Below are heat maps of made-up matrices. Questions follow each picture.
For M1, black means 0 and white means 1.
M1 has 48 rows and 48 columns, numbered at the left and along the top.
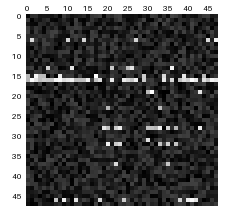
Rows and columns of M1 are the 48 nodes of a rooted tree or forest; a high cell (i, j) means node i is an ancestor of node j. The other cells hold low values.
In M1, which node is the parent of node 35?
37
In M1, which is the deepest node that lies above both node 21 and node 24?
16
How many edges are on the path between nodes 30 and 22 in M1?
6
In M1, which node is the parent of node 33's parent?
32
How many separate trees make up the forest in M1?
2
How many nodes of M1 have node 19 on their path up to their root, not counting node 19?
3
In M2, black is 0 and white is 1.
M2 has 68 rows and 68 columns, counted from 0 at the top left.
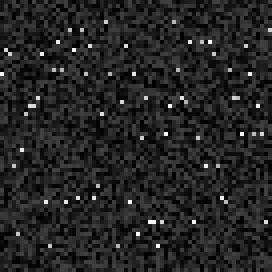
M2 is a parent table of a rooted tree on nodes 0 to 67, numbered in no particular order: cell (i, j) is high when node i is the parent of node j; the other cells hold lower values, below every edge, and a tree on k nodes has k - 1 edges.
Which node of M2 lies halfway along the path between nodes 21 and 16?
61
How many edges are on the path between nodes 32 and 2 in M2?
4
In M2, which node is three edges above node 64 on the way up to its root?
37
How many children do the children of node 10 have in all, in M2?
4
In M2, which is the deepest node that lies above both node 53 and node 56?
13
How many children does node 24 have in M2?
5
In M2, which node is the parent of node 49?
34
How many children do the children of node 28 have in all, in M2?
2
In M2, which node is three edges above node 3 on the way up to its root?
18
